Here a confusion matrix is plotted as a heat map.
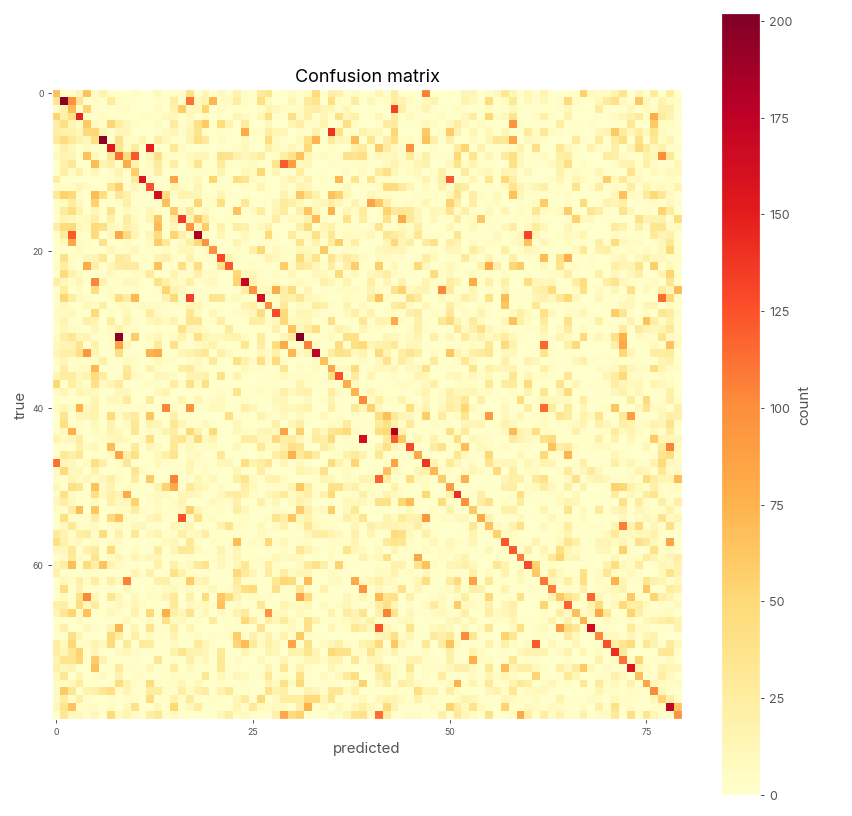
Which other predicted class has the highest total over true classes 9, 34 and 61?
29
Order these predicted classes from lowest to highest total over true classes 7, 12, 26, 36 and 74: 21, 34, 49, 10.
34, 49, 21, 10
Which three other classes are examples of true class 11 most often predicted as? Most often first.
50, 15, 36
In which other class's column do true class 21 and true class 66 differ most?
42
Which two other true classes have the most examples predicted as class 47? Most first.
0, 54
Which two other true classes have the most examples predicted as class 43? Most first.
2, 44
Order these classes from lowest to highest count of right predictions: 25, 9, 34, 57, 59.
34, 9, 25, 59, 57
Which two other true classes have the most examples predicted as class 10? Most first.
8, 26
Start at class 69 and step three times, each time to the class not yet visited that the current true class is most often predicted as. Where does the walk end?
78
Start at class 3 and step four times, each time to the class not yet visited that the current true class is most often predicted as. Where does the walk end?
13
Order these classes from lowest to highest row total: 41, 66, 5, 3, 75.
75, 3, 41, 5, 66
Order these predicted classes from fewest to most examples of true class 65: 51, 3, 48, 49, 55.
49, 55, 48, 3, 51
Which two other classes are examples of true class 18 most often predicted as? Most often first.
60, 2
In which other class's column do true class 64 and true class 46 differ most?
68
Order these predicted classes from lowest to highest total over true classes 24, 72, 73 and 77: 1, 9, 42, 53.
9, 42, 1, 53
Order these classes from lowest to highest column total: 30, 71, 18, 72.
30, 18, 71, 72
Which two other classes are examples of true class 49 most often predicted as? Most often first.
41, 15
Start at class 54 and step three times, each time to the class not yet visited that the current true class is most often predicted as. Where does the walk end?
39
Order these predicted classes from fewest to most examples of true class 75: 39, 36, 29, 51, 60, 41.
36, 41, 60, 29, 39, 51
